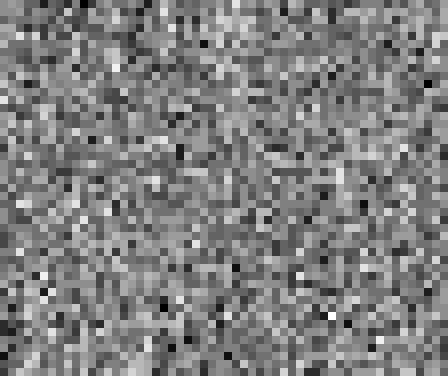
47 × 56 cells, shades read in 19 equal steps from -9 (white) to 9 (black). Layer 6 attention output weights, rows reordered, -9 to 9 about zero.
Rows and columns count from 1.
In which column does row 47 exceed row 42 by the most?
53
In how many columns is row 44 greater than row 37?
30
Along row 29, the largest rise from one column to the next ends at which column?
11
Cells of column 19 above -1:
23
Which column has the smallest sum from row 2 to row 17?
28
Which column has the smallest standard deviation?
27
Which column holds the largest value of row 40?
41
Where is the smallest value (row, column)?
40, 42
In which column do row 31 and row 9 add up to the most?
24
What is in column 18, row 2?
7
